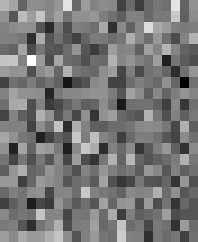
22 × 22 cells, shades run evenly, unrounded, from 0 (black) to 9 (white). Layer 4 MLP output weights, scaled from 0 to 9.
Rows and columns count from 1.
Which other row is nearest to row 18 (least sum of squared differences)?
9
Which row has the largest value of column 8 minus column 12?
1
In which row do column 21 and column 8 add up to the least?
8
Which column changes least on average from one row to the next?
22
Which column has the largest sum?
5
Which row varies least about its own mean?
16
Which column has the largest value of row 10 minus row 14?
2
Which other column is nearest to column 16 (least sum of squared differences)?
18
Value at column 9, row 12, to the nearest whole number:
6
